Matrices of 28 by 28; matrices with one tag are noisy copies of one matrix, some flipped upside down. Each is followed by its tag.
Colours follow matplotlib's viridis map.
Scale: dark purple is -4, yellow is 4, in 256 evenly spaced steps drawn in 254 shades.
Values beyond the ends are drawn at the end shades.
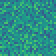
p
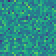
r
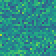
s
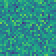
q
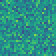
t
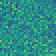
p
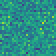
t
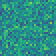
r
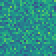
t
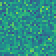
r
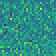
p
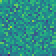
p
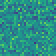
q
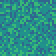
p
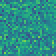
r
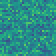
s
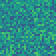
t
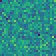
r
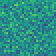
p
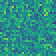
q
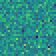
q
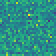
q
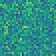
r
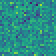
r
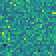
t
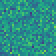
r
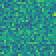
t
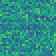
s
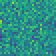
p
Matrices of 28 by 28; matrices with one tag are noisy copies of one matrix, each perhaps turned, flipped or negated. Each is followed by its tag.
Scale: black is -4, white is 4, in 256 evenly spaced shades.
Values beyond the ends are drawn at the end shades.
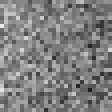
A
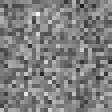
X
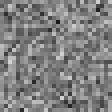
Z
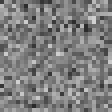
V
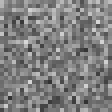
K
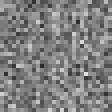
X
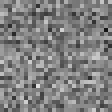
X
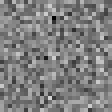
Z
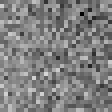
A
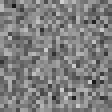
V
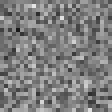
V
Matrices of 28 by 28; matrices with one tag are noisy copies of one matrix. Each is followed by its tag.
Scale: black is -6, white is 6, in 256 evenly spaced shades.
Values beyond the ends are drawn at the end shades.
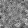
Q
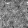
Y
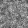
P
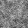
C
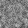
Q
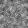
P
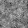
C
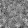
Q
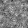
P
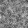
P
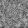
Q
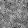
C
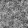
Y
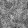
C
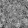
Q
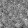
Q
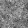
C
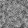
Q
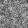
P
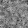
P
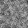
P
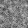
P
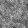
C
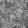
C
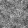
C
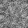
P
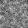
P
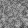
Q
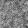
Y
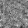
Q
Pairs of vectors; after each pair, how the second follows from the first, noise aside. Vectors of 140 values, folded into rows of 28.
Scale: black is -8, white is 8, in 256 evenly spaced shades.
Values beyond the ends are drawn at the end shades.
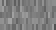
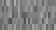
negated.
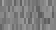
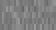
reversed, negated, shrunk.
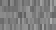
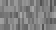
negated.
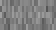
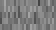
wrapped around.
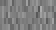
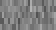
wrapped around.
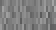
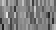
reversed, negated, scaled up.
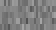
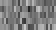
reversed, scaled up.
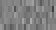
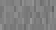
shrunk.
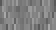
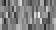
wrapped around, negated, scaled up.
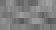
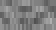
wrapped around.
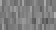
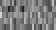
reversed, scaled up.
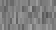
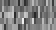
reversed, negated, scaled up.
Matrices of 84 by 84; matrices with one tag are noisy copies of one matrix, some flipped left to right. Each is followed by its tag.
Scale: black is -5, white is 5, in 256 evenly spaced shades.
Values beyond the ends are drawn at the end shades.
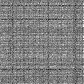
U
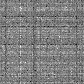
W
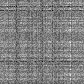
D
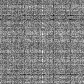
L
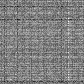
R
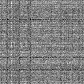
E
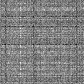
W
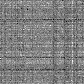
E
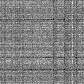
E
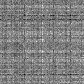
L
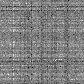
D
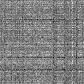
E
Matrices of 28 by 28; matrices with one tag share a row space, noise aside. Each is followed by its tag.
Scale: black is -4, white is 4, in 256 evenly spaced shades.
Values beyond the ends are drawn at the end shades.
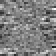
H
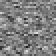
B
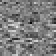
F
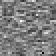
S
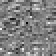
F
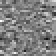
H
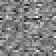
B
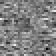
H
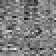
B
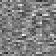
S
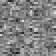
F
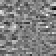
H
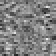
H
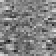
H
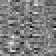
F
